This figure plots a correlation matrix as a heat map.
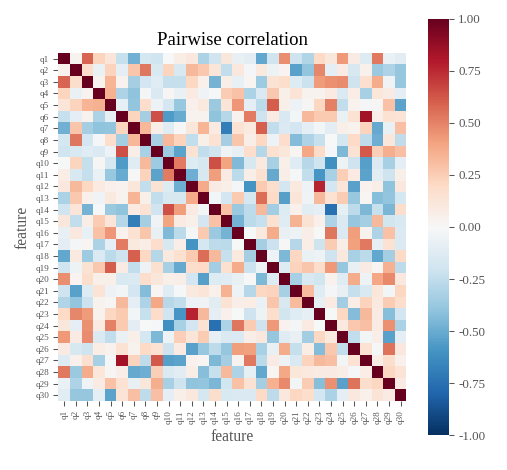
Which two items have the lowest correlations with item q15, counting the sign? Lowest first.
q7, q16
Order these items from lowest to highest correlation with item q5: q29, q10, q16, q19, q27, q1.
q10, q27, q1, q29, q16, q19
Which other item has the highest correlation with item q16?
q24
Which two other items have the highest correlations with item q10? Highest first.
q14, q11
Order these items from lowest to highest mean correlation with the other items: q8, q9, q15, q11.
q11, q15, q8, q9
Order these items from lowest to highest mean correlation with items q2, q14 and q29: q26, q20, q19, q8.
q19, q26, q20, q8
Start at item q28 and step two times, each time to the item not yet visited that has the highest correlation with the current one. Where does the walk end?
q3
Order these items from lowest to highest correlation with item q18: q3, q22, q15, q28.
q28, q3, q15, q22
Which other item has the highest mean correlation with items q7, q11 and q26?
q8
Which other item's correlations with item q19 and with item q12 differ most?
q29
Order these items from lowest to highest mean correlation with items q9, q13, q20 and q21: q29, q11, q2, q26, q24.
q11, q2, q26, q24, q29
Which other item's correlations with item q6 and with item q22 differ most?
q27
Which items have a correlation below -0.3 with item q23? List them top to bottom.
q11, q26, q29
